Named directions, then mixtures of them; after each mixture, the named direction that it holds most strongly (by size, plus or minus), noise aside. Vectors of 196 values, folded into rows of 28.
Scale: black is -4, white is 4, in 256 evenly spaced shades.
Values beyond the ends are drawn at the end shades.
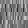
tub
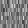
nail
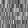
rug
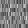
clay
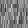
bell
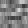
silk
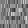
clay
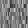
clay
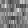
silk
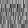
tub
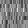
tub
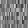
nail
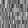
rug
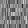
clay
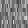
clay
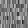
rug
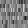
tub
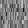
tub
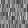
clay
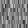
nail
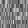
rug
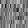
rug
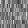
rug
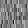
rug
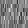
bell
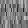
tub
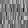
tub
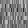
tub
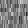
bell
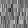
bell
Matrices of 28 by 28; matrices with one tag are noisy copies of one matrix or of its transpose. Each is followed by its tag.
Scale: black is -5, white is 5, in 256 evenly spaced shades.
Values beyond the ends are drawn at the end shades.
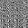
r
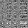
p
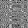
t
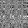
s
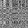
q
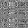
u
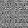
r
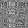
u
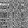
q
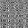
r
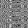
t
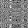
t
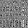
p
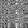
s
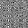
r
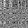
q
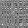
r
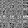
s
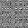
r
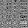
p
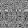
t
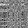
q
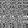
s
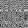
t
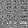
p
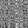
s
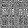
u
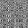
r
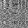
q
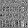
p
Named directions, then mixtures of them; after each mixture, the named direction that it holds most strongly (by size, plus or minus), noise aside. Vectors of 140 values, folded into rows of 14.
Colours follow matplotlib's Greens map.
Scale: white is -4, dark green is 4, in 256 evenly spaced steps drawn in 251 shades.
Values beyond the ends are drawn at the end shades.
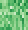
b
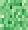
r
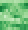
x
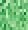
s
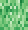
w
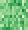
r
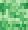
x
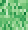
s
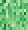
s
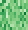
s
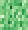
r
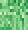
b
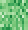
b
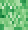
r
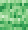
x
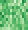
b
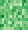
r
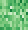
b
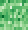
r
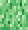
r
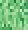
b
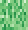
s
